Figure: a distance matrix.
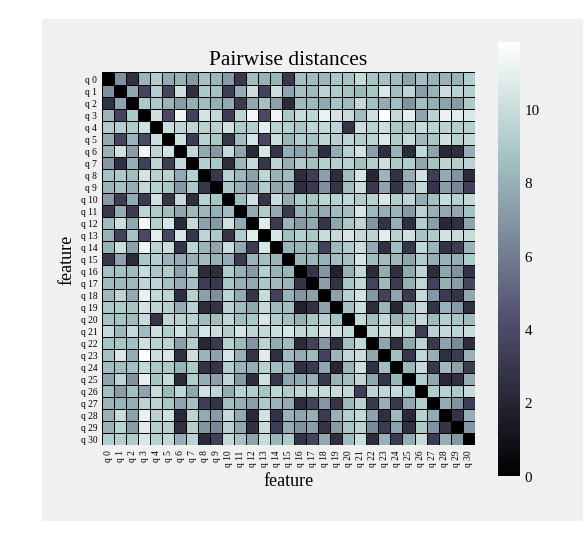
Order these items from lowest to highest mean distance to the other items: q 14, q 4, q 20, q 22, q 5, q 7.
q 22, q 14, q 7, q 5, q 20, q 4
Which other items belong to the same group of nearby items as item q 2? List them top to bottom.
q 0, q 11, q 15
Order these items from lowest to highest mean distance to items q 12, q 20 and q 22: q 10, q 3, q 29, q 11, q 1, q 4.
q 29, q 4, q 11, q 1, q 10, q 3
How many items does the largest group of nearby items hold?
9
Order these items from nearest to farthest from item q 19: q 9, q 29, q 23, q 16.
q 16, q 9, q 29, q 23
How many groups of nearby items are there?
6
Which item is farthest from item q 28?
q 3
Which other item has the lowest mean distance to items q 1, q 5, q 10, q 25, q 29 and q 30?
q 7
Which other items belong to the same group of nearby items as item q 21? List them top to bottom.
q 26
